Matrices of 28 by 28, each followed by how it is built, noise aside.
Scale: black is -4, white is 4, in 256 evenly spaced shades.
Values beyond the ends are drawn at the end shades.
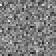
repeating rows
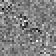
block diagonal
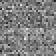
blocks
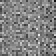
repeating rows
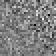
upper triangular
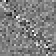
banded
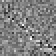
banded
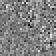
upper triangular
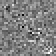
block diagonal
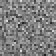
repeating columns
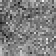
smooth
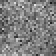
smooth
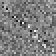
banded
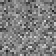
repeating columns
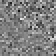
upper triangular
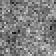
smooth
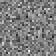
repeating rows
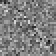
banded
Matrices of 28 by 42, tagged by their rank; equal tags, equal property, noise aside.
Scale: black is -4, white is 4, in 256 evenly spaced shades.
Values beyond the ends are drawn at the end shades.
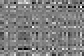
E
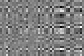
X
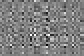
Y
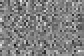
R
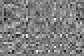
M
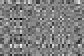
Y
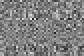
M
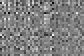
E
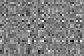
E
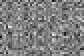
R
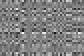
Y
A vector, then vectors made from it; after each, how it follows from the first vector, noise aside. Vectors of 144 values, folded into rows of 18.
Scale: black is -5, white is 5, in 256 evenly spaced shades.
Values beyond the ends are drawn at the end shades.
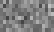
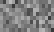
wrapped around.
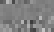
wrapped around, negated, partly zeroed.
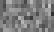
sign-scrambled.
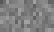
wrapped around, shrunk.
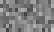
wrapped around.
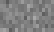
wrapped around, shrunk.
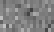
reversed, partly zeroed.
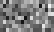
scaled up.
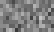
wrapped around.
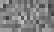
sign-scrambled.
